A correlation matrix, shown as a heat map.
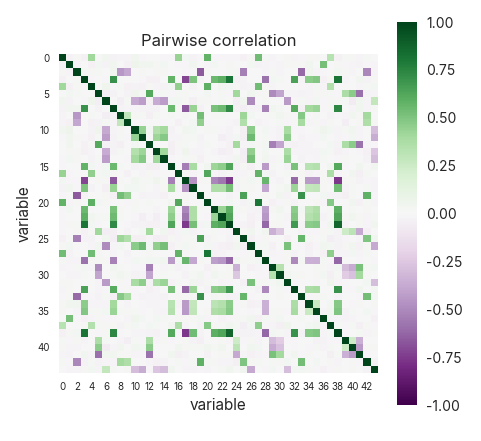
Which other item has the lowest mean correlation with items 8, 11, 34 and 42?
2
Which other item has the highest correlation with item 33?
19
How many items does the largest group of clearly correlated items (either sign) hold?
13
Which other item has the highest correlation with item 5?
12
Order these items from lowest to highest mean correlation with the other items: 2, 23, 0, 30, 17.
17, 2, 30, 0, 23
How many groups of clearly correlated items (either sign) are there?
6
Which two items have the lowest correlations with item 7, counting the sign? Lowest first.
17, 28
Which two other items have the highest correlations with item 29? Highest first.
41, 30
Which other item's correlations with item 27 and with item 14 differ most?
20
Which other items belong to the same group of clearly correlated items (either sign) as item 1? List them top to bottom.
36
